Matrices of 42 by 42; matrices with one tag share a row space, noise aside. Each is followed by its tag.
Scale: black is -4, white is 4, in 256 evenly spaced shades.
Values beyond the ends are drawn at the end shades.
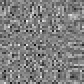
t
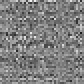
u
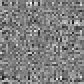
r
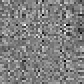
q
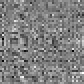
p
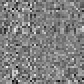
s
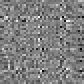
q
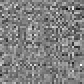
r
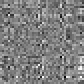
q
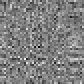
t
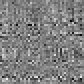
r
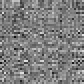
p
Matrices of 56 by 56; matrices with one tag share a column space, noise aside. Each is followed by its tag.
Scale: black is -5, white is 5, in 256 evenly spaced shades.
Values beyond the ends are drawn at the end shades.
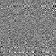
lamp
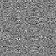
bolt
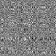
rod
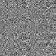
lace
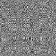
rod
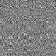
lace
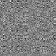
bolt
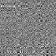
lamp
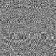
lace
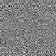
lamp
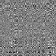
lamp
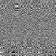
lamp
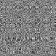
rod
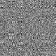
lace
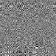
lamp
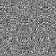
rod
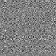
bolt
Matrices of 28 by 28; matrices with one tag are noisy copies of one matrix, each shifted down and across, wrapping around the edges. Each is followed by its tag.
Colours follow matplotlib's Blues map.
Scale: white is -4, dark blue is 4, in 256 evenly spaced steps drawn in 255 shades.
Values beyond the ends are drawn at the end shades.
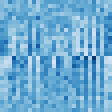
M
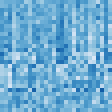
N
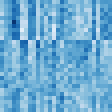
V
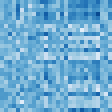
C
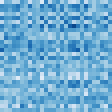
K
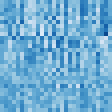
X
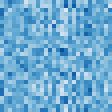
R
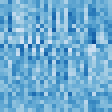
X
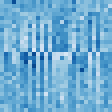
M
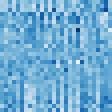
X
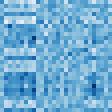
C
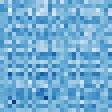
K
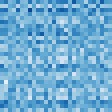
K
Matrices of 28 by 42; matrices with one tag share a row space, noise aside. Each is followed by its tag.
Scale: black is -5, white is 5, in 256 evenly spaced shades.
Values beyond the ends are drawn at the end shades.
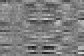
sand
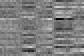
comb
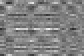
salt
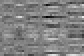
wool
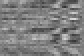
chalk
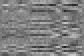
chalk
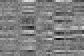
comb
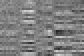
comb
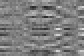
sand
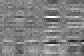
wool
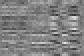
chalk
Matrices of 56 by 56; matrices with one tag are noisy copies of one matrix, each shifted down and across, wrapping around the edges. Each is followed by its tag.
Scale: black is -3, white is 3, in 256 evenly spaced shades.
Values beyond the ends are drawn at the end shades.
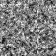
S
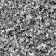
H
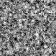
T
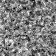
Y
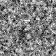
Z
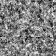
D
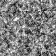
D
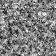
Y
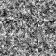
S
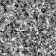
D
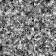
S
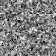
H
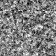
H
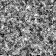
D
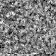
H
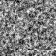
H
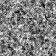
D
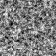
T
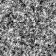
D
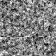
H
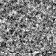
H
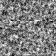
H
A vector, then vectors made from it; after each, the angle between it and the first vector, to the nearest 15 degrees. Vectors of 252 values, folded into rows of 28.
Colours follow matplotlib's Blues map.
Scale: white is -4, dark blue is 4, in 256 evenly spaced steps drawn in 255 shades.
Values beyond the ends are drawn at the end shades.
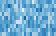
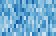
150 degrees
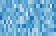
75 degrees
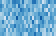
105 degrees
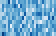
105 degrees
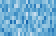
75 degrees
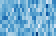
120 degrees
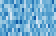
120 degrees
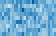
150 degrees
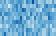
150 degrees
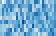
90 degrees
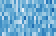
30 degrees
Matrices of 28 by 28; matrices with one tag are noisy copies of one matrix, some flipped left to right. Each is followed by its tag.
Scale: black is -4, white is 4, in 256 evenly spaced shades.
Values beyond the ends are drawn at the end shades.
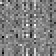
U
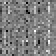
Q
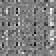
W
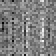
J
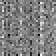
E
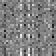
U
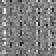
W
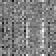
J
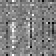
J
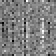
J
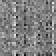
E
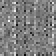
E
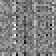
E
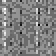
W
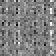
W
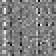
W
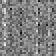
W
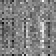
J
